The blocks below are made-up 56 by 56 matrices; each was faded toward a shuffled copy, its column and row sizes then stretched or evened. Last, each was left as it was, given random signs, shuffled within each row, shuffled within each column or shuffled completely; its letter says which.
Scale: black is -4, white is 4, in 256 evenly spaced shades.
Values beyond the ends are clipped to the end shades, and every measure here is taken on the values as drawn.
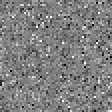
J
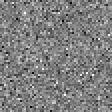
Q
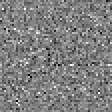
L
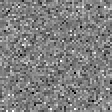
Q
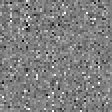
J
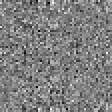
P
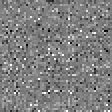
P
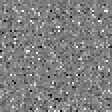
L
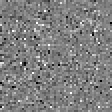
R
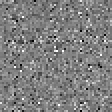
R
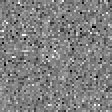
Q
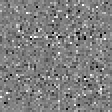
R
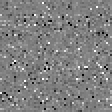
L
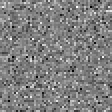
L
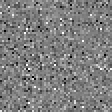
R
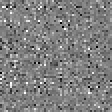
P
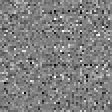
P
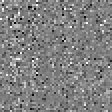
R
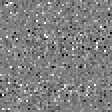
L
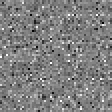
P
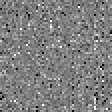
J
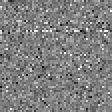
L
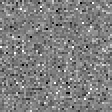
L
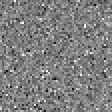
Q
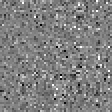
P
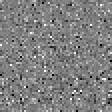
P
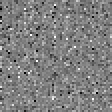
J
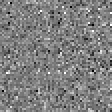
P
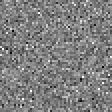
Q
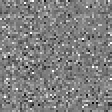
P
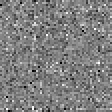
R
